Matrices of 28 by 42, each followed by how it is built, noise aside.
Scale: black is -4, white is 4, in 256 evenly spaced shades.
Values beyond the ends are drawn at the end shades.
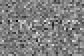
uneven rows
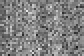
blocks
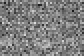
blocks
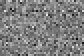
uneven rows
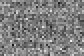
blocks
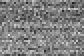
blocks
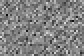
Hankel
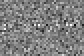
uneven rows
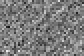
Hankel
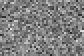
noise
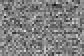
blocks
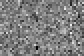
uneven columns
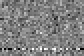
uneven rows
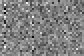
uneven columns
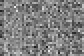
blocks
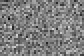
noise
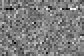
uneven rows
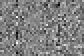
uneven columns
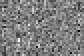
uneven columns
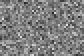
noise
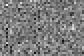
uneven columns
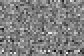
uneven rows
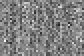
blocks
